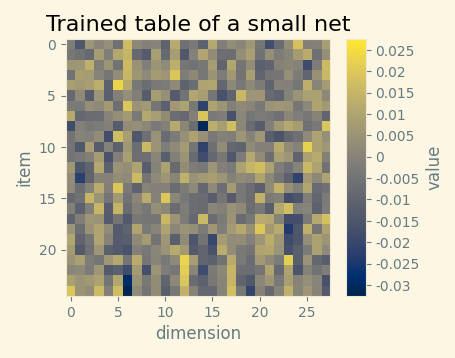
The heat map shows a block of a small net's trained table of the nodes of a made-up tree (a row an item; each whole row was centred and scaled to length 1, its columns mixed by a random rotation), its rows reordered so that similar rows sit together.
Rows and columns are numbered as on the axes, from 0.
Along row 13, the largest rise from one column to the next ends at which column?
25
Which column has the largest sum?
3
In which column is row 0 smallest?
21
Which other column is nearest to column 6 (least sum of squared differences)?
19
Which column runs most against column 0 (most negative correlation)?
27
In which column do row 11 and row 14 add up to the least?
14
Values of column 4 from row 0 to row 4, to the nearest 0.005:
0.005 0 0.005 -0.005 -0.01
